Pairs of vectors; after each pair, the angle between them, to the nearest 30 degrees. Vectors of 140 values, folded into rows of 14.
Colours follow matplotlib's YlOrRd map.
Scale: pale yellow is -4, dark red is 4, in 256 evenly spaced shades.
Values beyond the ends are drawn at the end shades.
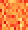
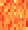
90 degrees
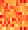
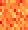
60 degrees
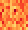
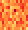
30 degrees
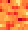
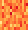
90 degrees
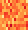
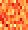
90 degrees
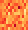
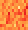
150 degrees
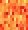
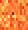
60 degrees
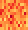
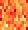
90 degrees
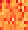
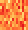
150 degrees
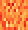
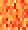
120 degrees
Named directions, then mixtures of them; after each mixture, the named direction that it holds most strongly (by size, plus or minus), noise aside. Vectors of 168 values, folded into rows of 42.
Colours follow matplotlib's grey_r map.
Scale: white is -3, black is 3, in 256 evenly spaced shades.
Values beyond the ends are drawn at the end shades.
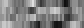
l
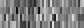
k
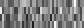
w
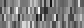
k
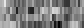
l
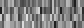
w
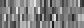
k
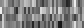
w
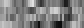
l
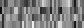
w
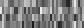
w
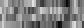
l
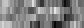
l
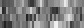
l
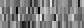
k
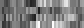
l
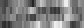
l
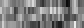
l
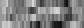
l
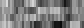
l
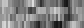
l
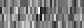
w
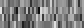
w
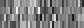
k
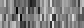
k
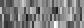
w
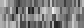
k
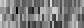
k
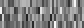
w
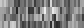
k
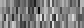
k
